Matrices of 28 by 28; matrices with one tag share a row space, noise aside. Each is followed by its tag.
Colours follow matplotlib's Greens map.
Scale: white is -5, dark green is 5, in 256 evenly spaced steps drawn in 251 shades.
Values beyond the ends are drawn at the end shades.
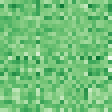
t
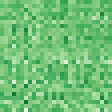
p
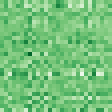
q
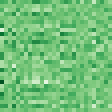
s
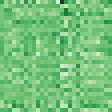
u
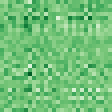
q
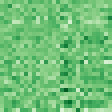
u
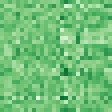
u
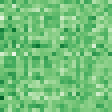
s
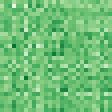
p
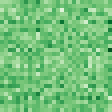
t
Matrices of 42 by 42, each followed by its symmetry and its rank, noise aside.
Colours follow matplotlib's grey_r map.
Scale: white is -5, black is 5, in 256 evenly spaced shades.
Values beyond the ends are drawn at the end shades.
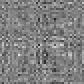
antisymmetric, rank four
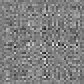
antisymmetric, rank four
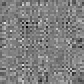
symmetric, rank four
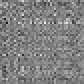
no symmetry, rank four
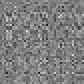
no symmetry, rank four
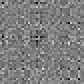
symmetric, rank three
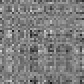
no symmetry, rank three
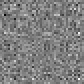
no symmetry, rank five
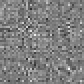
symmetric, rank four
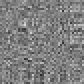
no symmetry, rank five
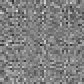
antisymmetric, rank four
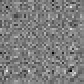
symmetric, rank five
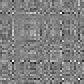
symmetric, rank three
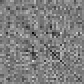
symmetric, rank four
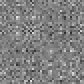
symmetric, rank four
